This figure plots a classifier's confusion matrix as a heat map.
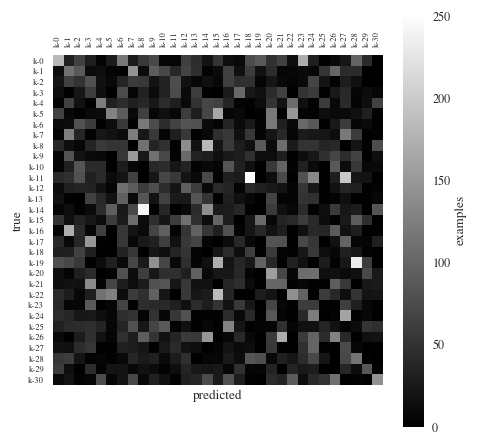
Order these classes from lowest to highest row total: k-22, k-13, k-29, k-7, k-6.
k-29, k-13, k-7, k-6, k-22
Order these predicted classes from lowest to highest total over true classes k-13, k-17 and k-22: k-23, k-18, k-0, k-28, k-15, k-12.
k-18, k-28, k-0, k-12, k-15, k-23
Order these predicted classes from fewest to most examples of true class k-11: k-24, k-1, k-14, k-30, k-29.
k-30, k-29, k-1, k-14, k-24
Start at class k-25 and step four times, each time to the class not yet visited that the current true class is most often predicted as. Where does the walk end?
k-27
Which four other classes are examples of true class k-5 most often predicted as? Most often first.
k-15, k-22, k-20, k-6
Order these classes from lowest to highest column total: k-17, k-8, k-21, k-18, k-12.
k-17, k-18, k-21, k-8, k-12
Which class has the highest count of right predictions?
k-0
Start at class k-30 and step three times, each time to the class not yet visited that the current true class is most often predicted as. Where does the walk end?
k-3
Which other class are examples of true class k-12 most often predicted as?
k-6
